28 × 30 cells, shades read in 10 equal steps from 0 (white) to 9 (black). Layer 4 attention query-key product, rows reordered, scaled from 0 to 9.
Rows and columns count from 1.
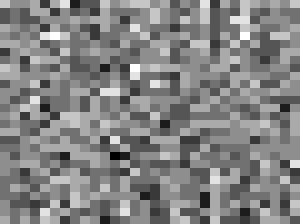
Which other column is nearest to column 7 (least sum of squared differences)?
23
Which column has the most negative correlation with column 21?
22
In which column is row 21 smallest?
30
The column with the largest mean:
3
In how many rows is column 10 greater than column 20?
11
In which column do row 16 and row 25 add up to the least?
8
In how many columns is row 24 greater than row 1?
17
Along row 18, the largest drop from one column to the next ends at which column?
12
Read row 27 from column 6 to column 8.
4 3 5
